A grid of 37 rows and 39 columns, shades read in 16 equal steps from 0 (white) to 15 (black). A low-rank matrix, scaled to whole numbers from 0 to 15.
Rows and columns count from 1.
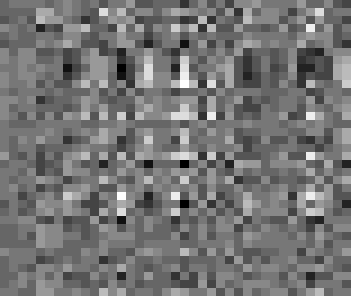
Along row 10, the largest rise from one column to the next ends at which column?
22
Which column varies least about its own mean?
2
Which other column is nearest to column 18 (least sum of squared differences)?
1
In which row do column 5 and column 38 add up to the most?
4
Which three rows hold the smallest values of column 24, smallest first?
15, 11, 20
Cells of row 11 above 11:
3
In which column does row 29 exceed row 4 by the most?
35
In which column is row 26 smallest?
28
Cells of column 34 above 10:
7
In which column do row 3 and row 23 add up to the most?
27
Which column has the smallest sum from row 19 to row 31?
14
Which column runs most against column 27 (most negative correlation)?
12
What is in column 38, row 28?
8
